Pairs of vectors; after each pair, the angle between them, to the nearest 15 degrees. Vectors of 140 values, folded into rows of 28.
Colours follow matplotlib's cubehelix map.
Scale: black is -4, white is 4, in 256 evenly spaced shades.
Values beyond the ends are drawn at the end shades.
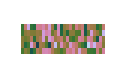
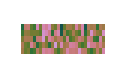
30 degrees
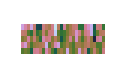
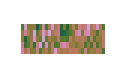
75 degrees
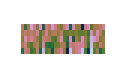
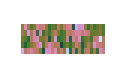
120 degrees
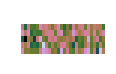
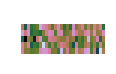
15 degrees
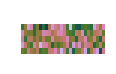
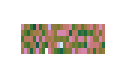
90 degrees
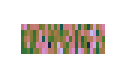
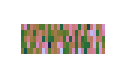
30 degrees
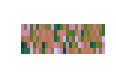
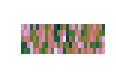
30 degrees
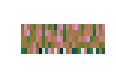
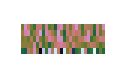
15 degrees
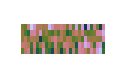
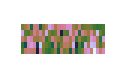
75 degrees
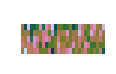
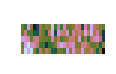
60 degrees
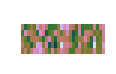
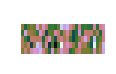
15 degrees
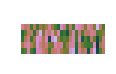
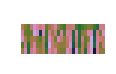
120 degrees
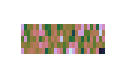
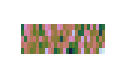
165 degrees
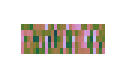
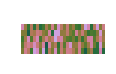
120 degrees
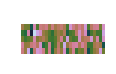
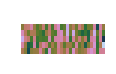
105 degrees
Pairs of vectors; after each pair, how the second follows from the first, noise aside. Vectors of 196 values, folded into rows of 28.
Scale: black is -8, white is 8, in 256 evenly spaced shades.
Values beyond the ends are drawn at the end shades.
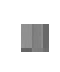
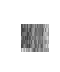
negated, scaled up.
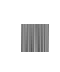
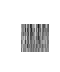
reversed, scaled up.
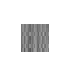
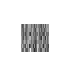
negated, scaled up.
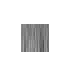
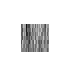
reversed, scaled up.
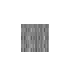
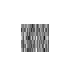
negated, scaled up.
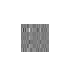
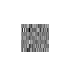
negated, scaled up.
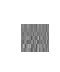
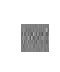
reversed, partly zeroed.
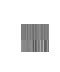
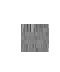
wrapped around, negated, partly zeroed.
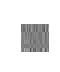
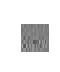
wrapped around, negated, partly zeroed.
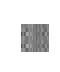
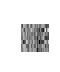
reversed, negated, scaled up.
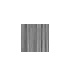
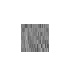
sign-scrambled.
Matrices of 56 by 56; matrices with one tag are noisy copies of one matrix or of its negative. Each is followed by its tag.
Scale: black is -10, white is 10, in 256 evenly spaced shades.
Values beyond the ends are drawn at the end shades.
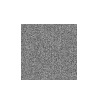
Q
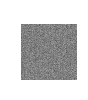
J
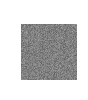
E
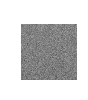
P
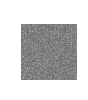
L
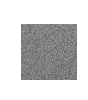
P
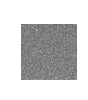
P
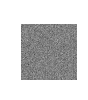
E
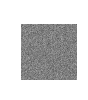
L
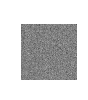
J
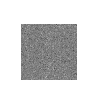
Q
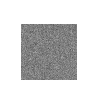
Q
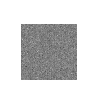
E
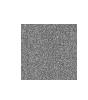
Q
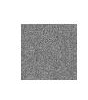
Q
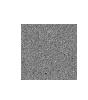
E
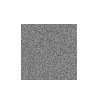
E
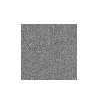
L
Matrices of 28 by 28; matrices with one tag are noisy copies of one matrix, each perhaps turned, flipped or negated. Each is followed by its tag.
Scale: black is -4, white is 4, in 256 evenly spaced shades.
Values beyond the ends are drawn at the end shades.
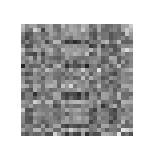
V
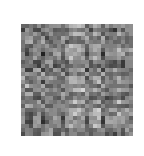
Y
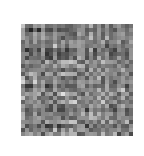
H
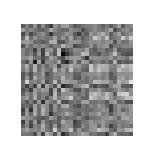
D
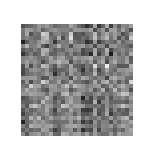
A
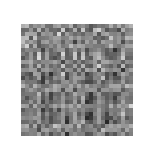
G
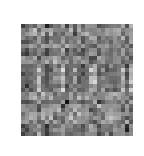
V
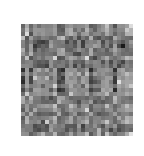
V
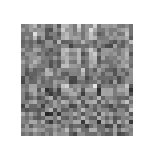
D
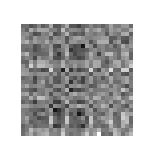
Y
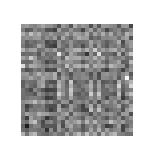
H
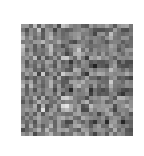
D
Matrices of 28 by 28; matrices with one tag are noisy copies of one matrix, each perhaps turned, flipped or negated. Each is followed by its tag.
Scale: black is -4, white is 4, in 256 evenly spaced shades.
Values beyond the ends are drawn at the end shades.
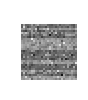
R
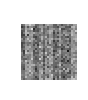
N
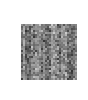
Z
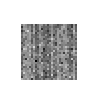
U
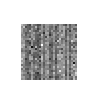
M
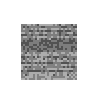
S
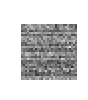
M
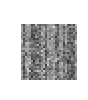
U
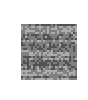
Z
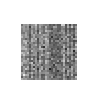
S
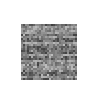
U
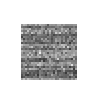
U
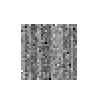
R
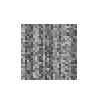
N
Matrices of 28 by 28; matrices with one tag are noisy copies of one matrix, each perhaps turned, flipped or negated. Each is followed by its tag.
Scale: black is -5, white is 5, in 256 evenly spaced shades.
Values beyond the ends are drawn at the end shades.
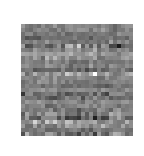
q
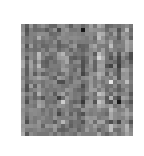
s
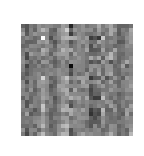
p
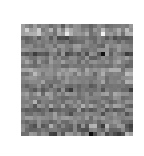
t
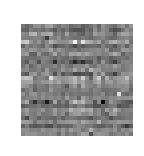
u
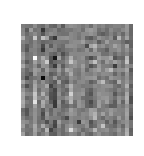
s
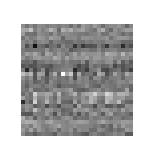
p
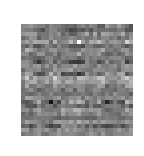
u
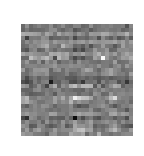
u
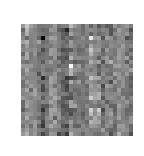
p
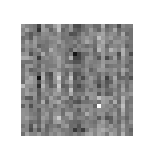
u
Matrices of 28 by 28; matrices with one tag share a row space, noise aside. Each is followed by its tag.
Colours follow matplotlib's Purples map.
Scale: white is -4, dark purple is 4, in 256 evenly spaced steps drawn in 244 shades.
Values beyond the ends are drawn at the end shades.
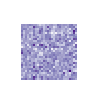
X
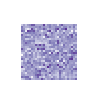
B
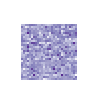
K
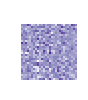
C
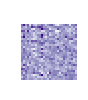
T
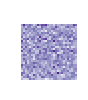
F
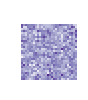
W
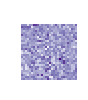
C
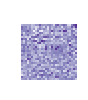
X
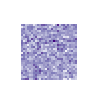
F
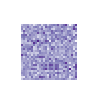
X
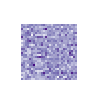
B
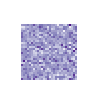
X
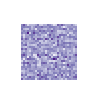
F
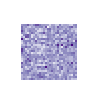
B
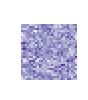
W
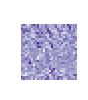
C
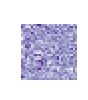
B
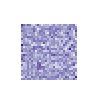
X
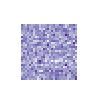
X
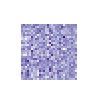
C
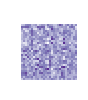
C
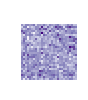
T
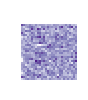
B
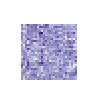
T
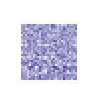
F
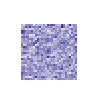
W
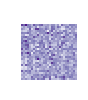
C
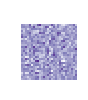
C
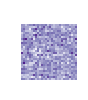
W
